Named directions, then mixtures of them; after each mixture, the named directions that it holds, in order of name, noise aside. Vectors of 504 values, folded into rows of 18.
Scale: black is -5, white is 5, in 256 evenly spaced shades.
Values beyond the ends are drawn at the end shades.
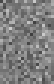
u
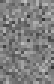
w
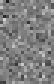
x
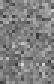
w, x.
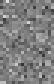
x.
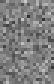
w.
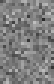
w.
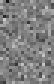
x.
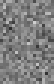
u, w.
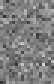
w, x.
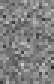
w, x.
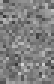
w, x.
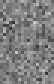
u, w.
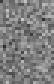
u, w.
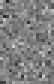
x.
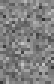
w, x.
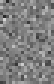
x.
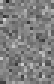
x.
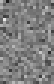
w, x.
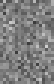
u, w.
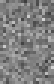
w.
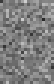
u, w.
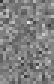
u, x.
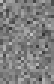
u.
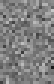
w, x.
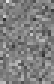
u, x.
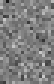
x.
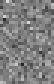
x.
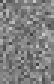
u.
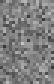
w.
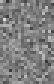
w, x.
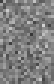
u.
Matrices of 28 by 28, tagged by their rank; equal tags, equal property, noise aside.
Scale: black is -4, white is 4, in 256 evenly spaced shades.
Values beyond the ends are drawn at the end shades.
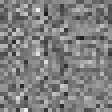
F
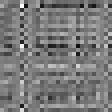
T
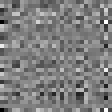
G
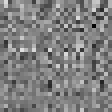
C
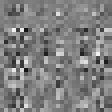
G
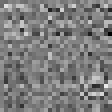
C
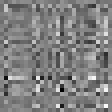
G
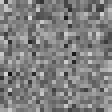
F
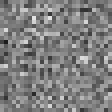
F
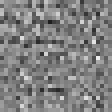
F
